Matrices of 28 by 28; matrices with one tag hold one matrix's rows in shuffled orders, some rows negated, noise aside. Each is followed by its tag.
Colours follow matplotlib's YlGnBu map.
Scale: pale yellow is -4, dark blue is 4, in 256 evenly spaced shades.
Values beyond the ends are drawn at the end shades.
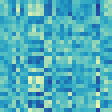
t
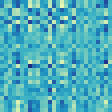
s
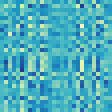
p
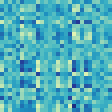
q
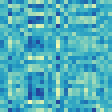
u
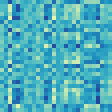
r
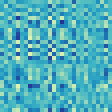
s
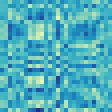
u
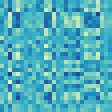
r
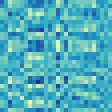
u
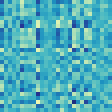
q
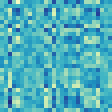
r
